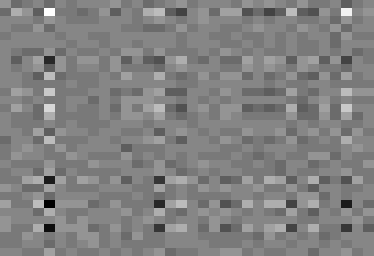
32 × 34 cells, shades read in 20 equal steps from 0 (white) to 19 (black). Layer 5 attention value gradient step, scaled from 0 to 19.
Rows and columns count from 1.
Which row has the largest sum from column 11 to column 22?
8
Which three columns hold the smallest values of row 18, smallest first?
5, 32, 15
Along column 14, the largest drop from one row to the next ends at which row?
2
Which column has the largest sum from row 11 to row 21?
17
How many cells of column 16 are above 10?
5
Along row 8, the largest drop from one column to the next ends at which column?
6
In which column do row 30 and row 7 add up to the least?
13
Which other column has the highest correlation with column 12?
30
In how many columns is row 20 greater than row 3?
13
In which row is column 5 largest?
26
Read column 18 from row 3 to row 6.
9 10 9 9
